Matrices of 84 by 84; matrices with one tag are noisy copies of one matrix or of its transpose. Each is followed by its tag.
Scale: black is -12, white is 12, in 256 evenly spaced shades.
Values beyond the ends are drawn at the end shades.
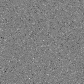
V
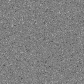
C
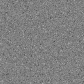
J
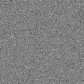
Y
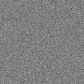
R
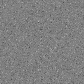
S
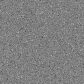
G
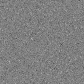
V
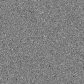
G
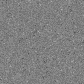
V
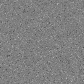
S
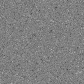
S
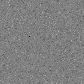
C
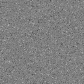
V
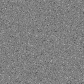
J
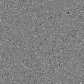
J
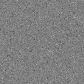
S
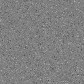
J
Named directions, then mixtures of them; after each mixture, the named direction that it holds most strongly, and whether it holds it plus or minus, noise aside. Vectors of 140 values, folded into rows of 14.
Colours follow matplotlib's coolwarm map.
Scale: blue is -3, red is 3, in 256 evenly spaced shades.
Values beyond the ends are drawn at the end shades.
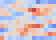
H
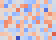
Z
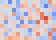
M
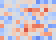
H, plus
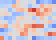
H, plus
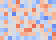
M, minus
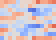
H, minus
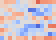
H, minus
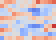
H, minus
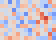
M, plus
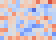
H, minus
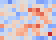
H, plus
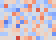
Z, minus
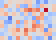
Z, minus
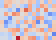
Z, minus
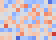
Z, plus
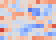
H, minus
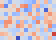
Z, plus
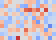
Z, minus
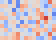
M, plus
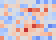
H, plus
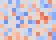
M, plus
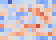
H, plus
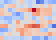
H, plus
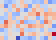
Z, plus
